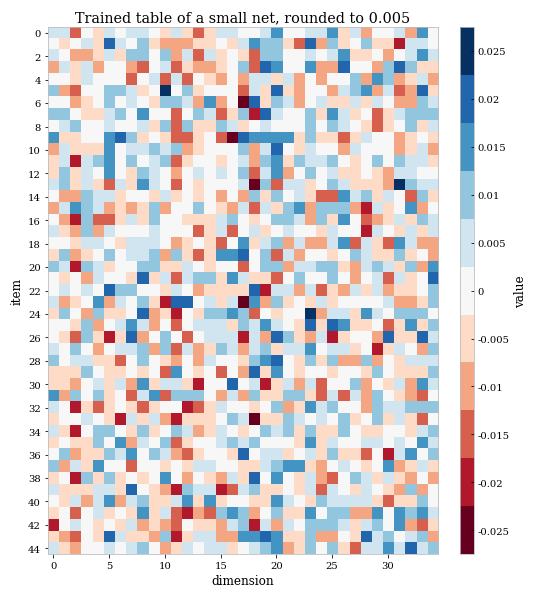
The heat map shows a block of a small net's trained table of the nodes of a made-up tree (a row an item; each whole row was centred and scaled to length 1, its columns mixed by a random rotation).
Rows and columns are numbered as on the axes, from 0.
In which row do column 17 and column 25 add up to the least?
26
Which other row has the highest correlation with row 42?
33
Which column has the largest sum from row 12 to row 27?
8
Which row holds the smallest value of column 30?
36
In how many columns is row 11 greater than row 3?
15
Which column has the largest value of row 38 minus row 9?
16
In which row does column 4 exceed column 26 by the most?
31
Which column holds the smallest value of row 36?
30
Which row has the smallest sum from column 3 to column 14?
32
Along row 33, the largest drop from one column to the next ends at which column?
18
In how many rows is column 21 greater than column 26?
13
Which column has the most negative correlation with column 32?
27
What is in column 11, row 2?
-0.01
